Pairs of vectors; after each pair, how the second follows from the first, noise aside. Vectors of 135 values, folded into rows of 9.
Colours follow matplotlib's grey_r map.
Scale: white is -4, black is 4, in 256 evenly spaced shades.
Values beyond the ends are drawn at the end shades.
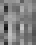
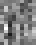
negated.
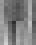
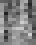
reversed, negated.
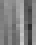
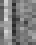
reversed, negated.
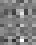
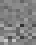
negated, partly zeroed.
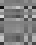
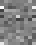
negated, partly zeroed.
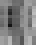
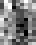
reversed, scaled up.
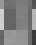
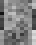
negated.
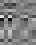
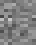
negated, shrunk.
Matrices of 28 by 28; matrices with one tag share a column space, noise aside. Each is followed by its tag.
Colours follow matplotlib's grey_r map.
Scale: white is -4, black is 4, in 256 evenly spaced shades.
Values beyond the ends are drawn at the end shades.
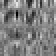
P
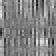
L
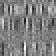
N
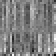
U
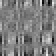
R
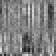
U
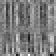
U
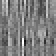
L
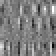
N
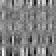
R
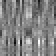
L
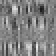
N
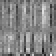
U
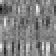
N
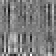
U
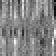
L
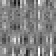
R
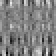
R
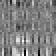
R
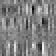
N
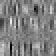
N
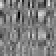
P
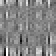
R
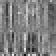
U
